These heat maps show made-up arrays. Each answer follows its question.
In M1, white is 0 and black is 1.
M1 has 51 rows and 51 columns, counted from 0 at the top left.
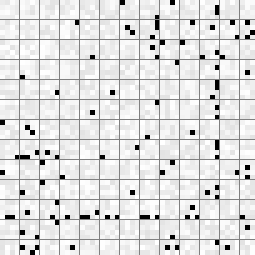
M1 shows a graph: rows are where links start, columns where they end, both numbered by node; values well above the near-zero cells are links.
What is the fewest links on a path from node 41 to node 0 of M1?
7
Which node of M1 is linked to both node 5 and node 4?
node 31
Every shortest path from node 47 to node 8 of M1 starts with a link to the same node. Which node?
node 34
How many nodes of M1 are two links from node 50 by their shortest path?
1
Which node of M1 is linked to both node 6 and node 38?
node 26
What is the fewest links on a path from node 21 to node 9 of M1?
7
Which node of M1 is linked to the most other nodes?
node 43
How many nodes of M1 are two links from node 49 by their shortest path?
7
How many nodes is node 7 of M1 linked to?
3
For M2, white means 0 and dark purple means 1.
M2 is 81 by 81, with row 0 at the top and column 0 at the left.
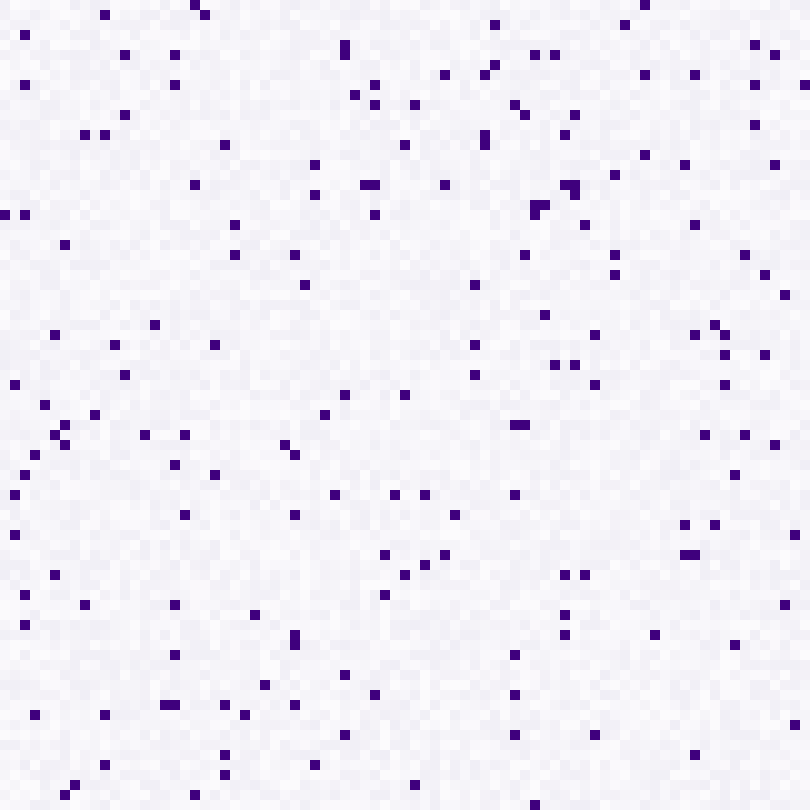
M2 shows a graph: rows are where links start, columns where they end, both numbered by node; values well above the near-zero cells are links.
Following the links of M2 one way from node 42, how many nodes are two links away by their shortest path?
6
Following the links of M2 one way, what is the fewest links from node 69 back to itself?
4
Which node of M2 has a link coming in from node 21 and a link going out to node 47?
node 37
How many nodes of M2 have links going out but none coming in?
7
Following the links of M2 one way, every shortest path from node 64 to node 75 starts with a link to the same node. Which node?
node 73
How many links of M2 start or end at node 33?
5
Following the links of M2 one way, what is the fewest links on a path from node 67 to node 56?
4
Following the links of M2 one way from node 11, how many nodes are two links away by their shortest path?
7
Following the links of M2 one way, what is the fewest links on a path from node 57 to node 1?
3
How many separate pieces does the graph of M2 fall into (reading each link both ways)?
3
